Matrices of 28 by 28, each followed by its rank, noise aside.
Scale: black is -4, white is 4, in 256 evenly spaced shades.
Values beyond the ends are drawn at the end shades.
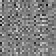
three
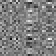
two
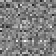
six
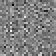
five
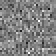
six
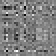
two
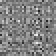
four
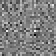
five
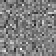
six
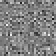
four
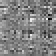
three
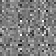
three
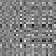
two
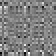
two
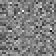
five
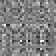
four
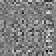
three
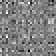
three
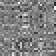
five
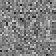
six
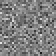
six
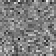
six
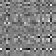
three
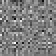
three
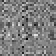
four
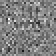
six
